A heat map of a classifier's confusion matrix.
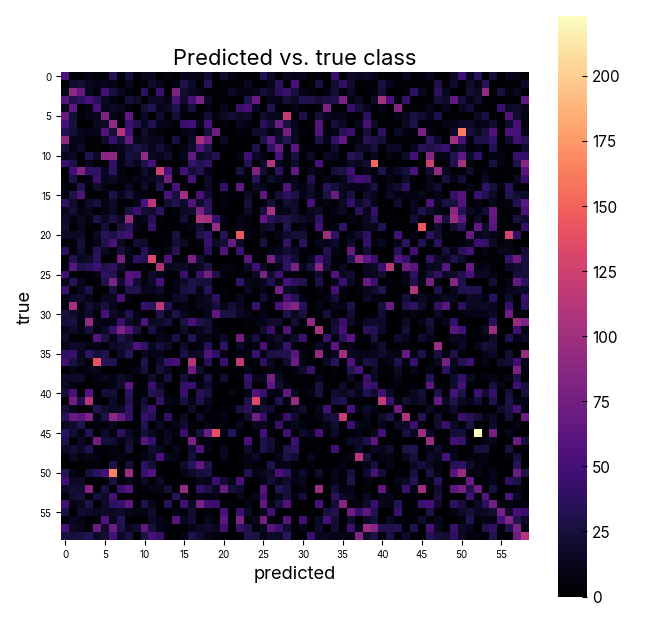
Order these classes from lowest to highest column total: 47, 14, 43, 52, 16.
14, 43, 52, 47, 16
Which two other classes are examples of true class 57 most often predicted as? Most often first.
38, 39
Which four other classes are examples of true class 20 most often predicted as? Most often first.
22, 56, 33, 51
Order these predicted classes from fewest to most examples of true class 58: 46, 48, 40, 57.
40, 48, 46, 57
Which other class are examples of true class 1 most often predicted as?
29
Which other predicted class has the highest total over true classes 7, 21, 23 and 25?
50
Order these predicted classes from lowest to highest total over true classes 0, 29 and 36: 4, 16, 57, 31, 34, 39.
31, 39, 57, 34, 16, 4
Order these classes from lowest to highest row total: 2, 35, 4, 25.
4, 2, 25, 35
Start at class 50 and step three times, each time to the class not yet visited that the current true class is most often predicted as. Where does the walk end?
44
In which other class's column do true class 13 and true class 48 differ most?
37
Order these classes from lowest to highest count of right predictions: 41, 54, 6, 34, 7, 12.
41, 34, 54, 6, 7, 12
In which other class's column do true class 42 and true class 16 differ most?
11
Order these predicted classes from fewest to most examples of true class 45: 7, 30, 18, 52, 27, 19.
27, 30, 7, 18, 19, 52
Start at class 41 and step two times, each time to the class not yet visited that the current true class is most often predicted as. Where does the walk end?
12
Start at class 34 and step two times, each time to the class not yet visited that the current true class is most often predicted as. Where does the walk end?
17
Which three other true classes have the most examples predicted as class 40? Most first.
41, 3, 52
